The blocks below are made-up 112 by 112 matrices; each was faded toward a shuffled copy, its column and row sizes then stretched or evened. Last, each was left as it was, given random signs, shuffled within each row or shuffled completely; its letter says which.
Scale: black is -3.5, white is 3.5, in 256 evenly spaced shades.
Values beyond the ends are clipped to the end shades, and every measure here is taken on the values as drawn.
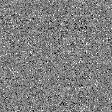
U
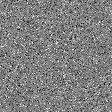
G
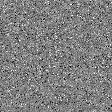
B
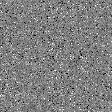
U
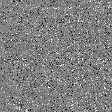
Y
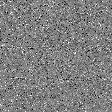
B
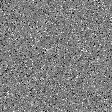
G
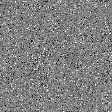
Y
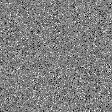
Y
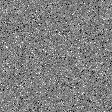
G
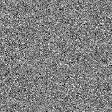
U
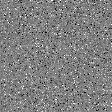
Y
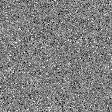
B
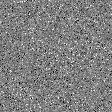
G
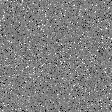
G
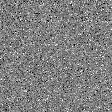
B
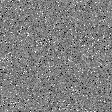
G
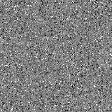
U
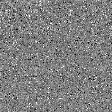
U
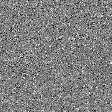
B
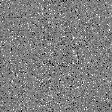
U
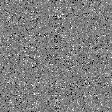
U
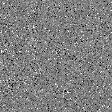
Y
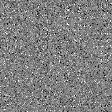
U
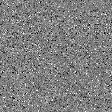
U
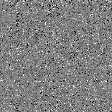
U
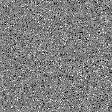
Y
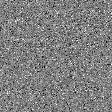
B
